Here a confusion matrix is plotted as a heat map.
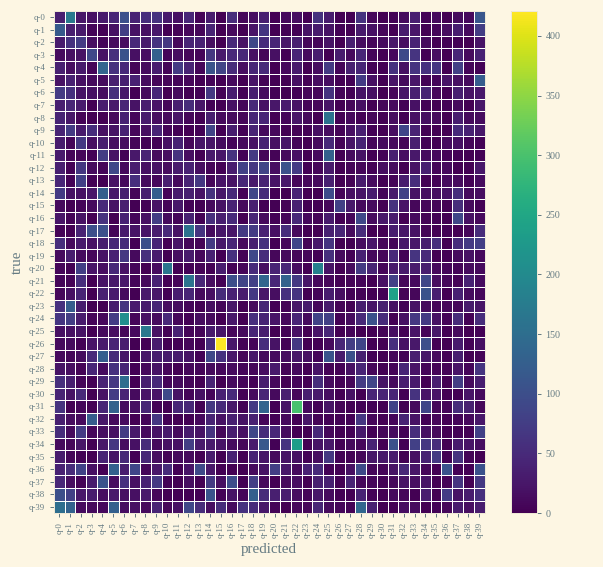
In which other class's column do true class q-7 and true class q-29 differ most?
q-6
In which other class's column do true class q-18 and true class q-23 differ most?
q-1
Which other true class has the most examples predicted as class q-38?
q-18
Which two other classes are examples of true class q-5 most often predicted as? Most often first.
q-39, q-28
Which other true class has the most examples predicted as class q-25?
q-8
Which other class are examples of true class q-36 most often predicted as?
q-5
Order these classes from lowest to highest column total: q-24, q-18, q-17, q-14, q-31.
q-17, q-24, q-31, q-14, q-18
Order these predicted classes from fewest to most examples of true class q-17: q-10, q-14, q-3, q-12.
q-14, q-10, q-3, q-12
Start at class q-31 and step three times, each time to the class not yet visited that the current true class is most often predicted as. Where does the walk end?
q-19
